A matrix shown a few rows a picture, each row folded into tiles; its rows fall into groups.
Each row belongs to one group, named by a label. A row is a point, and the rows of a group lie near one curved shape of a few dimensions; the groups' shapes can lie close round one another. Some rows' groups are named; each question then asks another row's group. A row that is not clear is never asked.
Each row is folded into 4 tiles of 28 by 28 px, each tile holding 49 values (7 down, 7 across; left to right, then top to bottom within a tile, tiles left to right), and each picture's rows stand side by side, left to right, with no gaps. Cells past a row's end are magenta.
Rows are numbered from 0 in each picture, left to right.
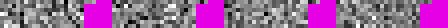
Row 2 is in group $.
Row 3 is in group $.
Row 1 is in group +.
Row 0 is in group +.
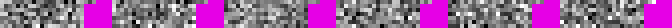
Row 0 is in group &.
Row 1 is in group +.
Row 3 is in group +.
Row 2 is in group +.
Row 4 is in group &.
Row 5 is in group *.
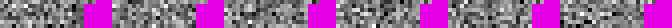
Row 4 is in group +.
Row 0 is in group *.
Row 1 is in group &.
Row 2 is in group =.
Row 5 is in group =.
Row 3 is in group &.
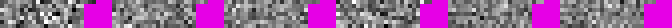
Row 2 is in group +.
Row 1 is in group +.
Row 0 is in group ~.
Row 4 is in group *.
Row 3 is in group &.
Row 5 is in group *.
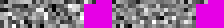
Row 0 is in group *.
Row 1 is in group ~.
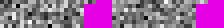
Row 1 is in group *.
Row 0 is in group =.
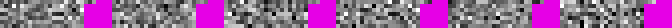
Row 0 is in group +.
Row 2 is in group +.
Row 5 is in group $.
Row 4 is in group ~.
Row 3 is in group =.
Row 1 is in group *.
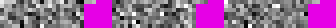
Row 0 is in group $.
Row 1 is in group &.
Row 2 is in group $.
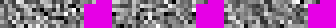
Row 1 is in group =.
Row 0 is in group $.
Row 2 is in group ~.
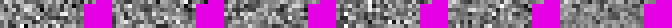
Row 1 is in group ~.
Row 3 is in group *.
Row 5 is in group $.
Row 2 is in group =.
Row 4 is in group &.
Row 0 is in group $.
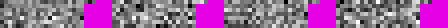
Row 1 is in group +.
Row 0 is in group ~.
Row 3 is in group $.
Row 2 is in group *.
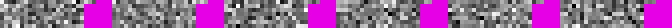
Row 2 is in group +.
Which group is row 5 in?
+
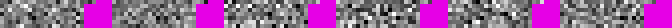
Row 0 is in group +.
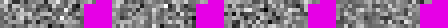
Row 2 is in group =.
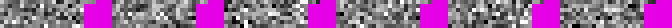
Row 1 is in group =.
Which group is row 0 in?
+
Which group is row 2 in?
$
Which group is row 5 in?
*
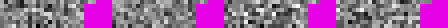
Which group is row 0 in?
*
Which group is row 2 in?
&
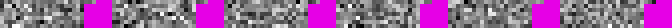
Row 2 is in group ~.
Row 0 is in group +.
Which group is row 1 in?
+
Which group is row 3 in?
+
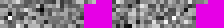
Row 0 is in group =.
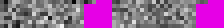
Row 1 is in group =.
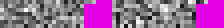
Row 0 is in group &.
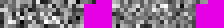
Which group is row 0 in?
~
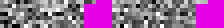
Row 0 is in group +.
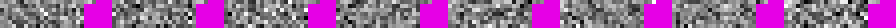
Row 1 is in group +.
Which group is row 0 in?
$
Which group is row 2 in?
+
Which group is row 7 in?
$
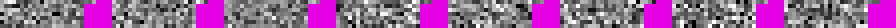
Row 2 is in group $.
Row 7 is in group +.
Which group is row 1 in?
$
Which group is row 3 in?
$
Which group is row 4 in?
*
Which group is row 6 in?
+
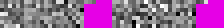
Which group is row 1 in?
$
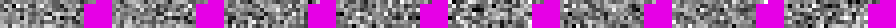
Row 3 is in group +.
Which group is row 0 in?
+
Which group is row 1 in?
+
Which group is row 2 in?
$
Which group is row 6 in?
*
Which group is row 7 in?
&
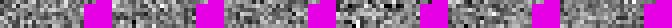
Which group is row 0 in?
=
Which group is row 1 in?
$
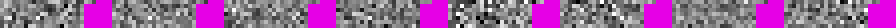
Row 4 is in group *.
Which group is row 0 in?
$
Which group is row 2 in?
+
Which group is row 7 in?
+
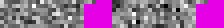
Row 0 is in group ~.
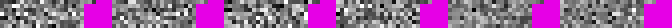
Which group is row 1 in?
$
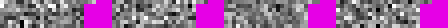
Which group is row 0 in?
$
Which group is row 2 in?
*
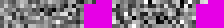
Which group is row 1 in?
~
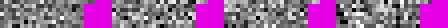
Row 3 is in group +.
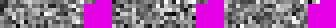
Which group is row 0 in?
$
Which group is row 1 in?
+
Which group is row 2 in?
*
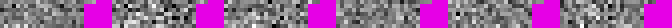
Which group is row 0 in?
+
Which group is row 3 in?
+
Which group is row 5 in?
$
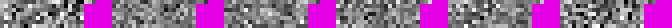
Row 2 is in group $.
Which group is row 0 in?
$
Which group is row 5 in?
&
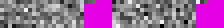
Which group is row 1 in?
*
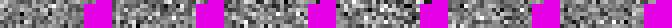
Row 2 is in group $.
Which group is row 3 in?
*
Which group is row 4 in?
+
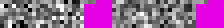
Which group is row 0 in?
+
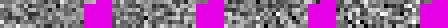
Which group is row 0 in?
*
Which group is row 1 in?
&
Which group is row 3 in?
$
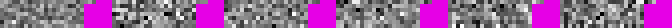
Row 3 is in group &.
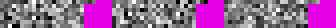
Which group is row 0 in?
*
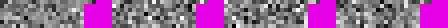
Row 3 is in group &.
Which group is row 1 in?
~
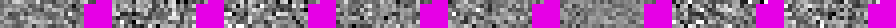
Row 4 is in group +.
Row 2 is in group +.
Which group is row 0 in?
*
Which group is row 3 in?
*
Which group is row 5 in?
*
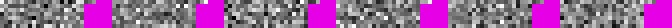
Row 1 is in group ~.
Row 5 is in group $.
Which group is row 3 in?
*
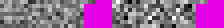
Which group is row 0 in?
*
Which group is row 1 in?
~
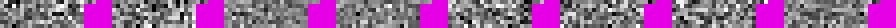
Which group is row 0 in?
+
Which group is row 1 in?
&
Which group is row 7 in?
=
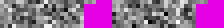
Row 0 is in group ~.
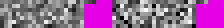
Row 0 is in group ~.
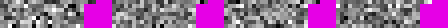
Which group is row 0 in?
*
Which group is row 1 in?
=
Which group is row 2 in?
~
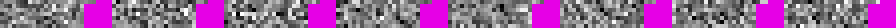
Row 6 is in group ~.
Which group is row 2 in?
=
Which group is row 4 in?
*
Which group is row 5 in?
$
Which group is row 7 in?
*
